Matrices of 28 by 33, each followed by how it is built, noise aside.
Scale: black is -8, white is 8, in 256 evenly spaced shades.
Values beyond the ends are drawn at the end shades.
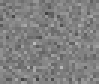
uneven rows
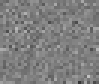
uneven rows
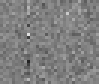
uneven columns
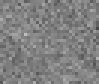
Toeplitz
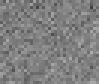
Hankel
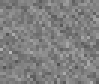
Toeplitz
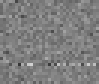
uneven rows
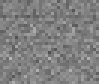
repeating columns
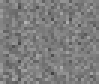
repeating rows
